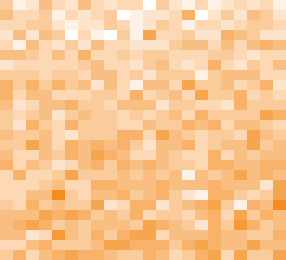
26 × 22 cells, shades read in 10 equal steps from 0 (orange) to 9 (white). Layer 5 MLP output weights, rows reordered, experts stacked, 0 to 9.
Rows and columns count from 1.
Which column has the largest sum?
2
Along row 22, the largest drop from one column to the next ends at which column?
19
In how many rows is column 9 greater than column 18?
8
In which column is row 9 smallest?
15
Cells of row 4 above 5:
13
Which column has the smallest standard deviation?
14
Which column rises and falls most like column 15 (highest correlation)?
20
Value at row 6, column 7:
3
